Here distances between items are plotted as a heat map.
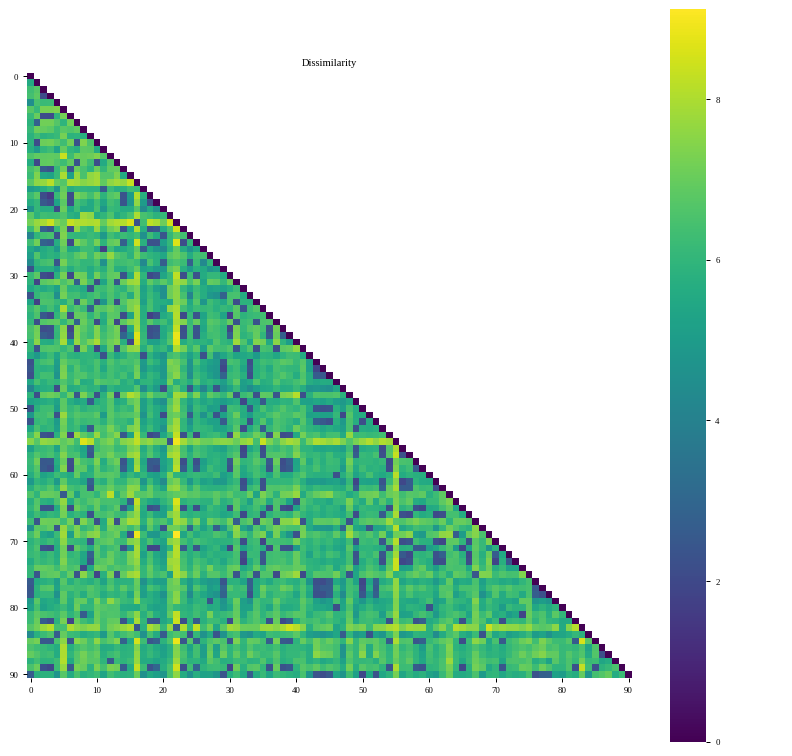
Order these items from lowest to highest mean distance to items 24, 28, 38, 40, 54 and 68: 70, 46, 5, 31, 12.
46, 70, 12, 31, 5
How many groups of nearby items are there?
15
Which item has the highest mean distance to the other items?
22
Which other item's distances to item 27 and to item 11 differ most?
26
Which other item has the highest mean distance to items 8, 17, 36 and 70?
55
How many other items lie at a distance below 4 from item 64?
3
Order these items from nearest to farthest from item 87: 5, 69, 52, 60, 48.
69, 60, 48, 52, 5
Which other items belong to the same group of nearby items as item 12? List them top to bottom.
88
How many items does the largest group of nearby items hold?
20
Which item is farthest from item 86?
5
